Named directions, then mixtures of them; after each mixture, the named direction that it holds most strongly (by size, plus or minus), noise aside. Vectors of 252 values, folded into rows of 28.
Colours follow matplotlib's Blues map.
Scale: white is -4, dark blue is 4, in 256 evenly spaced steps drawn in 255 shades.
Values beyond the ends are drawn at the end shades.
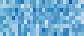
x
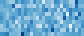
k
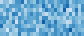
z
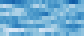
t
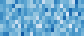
k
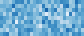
z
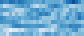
t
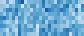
x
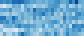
t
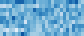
t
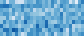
x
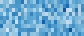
z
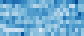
t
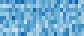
x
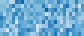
z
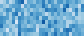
z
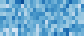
x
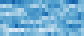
t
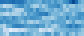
t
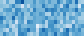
x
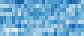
t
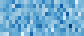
k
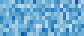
k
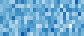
k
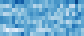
t
